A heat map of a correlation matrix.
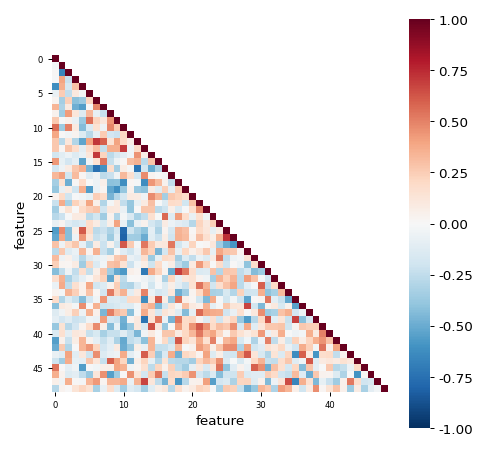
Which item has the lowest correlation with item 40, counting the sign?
12
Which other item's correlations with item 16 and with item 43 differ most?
6
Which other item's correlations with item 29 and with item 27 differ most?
24
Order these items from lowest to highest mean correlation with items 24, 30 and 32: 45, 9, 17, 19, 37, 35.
19, 35, 17, 37, 9, 45
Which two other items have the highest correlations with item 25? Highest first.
26, 4
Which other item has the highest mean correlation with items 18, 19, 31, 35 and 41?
38
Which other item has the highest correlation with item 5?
9
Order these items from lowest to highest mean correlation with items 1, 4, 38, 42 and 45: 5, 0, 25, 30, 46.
0, 46, 30, 5, 25
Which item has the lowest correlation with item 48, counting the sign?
28
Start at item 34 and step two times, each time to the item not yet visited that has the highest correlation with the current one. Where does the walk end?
13
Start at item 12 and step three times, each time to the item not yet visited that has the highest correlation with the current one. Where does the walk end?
39
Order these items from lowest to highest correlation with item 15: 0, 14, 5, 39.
5, 39, 14, 0
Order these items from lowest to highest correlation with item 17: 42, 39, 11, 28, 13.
42, 39, 11, 28, 13
